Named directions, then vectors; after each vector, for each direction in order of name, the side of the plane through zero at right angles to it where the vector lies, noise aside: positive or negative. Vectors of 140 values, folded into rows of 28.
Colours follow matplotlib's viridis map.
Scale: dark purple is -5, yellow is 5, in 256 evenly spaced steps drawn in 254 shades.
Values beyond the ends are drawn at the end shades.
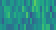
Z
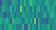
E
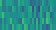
negative, negative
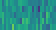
negative, negative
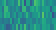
negative, positive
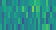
positive, positive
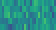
negative, positive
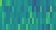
negative, negative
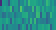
positive, positive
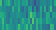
negative, negative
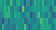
negative, positive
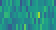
negative, positive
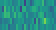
negative, positive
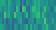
negative, positive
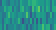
positive, positive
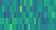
positive, negative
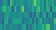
positive, positive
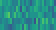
negative, positive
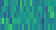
positive, negative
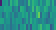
positive, positive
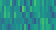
negative, positive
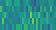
negative, negative
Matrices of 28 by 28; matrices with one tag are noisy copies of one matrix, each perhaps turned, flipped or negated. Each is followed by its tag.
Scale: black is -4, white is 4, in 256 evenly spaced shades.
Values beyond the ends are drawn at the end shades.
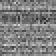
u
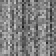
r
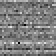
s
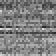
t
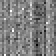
u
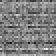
s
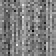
r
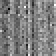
t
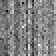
t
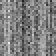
r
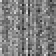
t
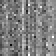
t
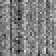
u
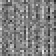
s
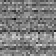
u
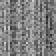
r
